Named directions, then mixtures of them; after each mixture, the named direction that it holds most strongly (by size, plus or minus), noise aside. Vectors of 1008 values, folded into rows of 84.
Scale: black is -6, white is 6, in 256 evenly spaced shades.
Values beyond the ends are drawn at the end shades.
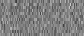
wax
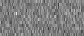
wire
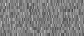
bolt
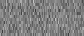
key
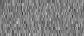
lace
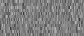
wax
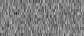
wire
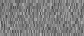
wax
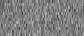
lace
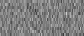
bolt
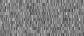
bolt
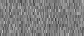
key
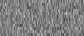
bolt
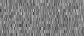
key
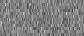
bolt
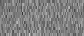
lace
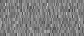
bolt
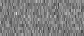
wire
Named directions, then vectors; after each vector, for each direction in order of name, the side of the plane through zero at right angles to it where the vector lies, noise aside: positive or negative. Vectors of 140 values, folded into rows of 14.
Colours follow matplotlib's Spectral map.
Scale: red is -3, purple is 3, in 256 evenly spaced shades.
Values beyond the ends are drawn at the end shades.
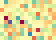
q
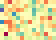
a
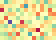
negative, positive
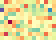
positive, negative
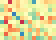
positive, positive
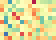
negative, negative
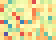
negative, negative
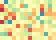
negative, positive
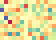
positive, negative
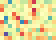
negative, negative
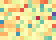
positive, negative
